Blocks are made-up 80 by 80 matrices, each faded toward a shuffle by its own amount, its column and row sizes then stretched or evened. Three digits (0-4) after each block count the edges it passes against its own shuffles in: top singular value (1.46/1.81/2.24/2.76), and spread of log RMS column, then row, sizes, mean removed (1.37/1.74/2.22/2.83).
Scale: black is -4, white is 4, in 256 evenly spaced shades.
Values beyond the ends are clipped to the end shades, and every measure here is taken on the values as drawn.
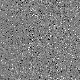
0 2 0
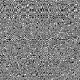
3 0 3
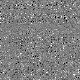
0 2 3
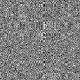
3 2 0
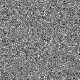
1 1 0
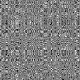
4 3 2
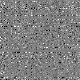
1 2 4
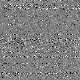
0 1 4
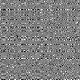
4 0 4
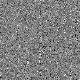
0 2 1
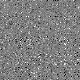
1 2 3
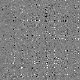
1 3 2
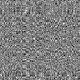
3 0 2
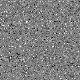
1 0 2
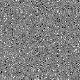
2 2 0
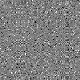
3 0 1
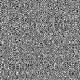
2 1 1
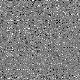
2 0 3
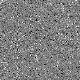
1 1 1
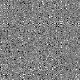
2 2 2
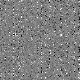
1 3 0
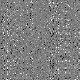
2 3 0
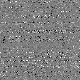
0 0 4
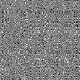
3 2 0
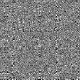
2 3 3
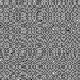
4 0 1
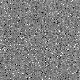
2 1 0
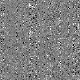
0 4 0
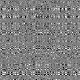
4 1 4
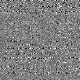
1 1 4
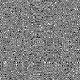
3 0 1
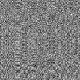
3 0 1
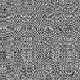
4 0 2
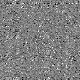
2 0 2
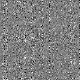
0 4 2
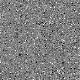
0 2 2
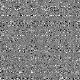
1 2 4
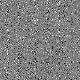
0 3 1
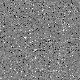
0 1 1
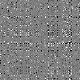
3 4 3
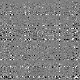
3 3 4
